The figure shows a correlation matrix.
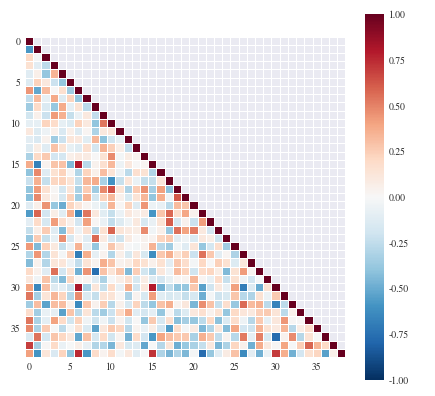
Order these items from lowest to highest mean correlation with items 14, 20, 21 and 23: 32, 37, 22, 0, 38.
37, 0, 38, 32, 22
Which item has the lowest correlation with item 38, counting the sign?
21
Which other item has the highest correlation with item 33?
12
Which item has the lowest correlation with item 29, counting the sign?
4
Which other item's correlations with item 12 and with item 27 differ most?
9
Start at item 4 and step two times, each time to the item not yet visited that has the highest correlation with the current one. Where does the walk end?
8
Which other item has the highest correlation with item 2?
20
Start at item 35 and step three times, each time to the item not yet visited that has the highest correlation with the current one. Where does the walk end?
34
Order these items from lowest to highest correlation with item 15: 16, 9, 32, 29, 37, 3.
32, 16, 29, 37, 9, 3
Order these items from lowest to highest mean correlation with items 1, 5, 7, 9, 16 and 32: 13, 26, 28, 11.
11, 13, 28, 26
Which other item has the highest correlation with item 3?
28
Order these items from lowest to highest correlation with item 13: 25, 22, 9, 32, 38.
38, 25, 22, 32, 9
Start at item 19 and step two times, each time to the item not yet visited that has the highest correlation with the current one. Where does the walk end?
10
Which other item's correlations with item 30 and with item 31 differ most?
36
